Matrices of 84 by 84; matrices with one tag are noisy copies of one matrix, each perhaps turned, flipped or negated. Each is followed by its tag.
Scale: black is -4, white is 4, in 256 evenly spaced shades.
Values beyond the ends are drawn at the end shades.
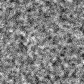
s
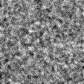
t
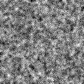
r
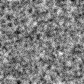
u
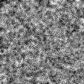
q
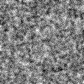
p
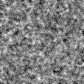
r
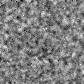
s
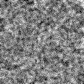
q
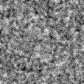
p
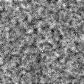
t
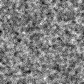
r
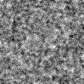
p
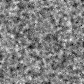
p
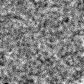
q
